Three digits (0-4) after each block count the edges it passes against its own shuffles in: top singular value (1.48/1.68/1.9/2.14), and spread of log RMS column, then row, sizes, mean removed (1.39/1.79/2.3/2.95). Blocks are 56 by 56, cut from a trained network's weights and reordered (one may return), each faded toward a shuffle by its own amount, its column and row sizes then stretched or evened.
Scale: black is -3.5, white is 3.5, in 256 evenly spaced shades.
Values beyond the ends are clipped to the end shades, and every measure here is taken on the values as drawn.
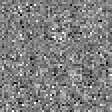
1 1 2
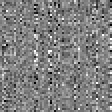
3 4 0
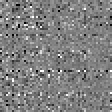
0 3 3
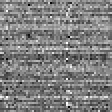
4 1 1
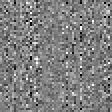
0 4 0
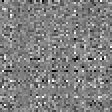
0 3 3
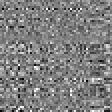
4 1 4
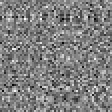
3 0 2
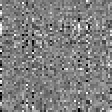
2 3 2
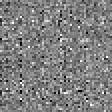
2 2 1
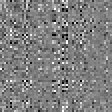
4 4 3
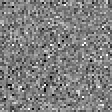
0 0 1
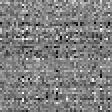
2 3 3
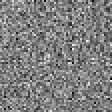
2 0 1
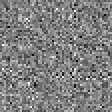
3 1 1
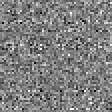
0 0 3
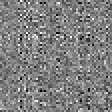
4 3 2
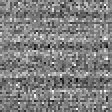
3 3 0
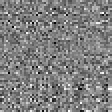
4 0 3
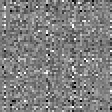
0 4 1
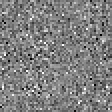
0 1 0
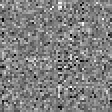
1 2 1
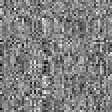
4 2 1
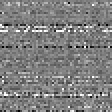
3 0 4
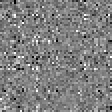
2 2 2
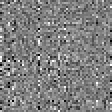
3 3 2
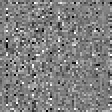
1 3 2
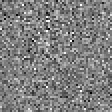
2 1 0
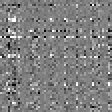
3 4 3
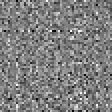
2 3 1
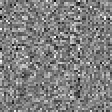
2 1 1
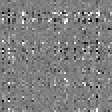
3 3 3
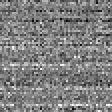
3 1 3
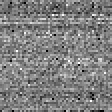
2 0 2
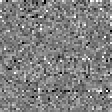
1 0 2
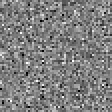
0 1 0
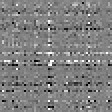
2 3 4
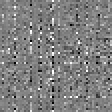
2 4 2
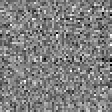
2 1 1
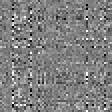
3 3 2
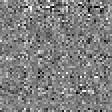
1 2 3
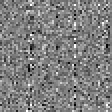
1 3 0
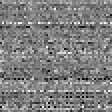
3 1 4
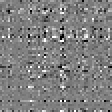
3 3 4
